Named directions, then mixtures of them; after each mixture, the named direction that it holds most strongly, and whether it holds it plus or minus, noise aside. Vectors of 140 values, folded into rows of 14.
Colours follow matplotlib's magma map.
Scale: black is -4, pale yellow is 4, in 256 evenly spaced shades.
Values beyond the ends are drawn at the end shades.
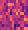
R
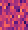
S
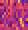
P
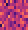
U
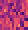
R, minus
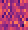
P, minus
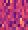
U, plus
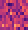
R, minus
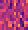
P, minus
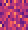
U, minus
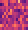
P, plus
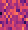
U, minus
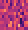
P, minus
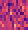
R, minus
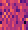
P, plus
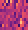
U, plus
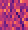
S, minus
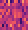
P, minus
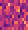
S, minus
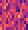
S, plus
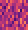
S, minus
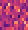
S, minus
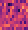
S, plus
